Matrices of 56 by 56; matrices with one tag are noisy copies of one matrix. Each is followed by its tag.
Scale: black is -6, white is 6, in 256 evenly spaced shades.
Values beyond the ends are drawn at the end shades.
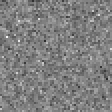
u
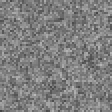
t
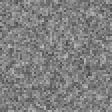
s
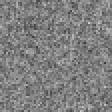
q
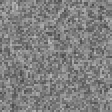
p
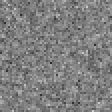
t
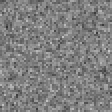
u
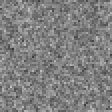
u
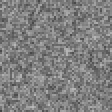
t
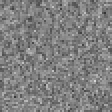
q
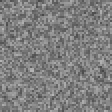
u
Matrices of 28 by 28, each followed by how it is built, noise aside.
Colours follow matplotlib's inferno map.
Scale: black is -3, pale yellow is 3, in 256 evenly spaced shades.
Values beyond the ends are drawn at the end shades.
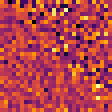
upper triangular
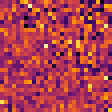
upper triangular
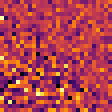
lower triangular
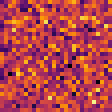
noise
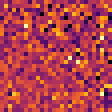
upper triangular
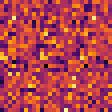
repeating columns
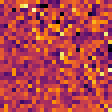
upper triangular
